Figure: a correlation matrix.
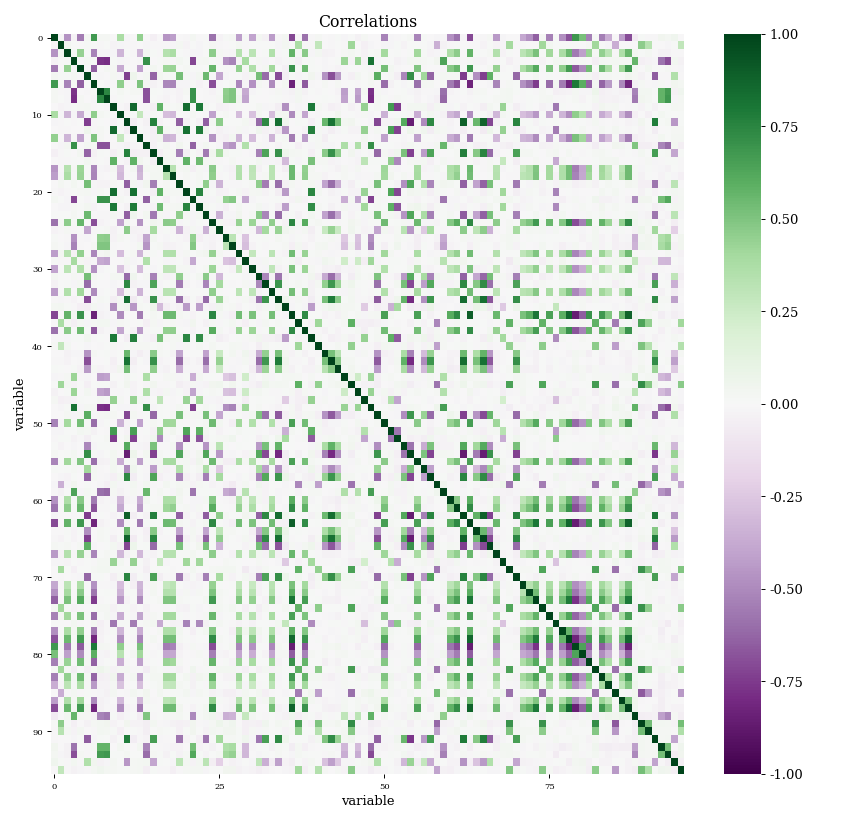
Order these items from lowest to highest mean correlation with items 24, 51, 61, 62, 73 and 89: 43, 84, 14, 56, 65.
56, 14, 43, 65, 84
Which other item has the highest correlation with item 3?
48
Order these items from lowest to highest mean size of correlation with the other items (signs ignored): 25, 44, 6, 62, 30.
44, 25, 30, 62, 6
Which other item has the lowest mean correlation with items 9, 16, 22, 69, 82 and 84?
52
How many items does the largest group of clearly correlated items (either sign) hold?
33
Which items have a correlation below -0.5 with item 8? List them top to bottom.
3, 14, 48, 59, 88
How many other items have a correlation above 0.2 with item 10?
5
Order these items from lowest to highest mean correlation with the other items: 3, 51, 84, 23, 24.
23, 3, 51, 84, 24
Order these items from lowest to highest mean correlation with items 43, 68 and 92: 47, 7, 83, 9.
83, 47, 9, 7
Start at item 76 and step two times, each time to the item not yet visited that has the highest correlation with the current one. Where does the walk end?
35
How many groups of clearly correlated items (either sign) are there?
5
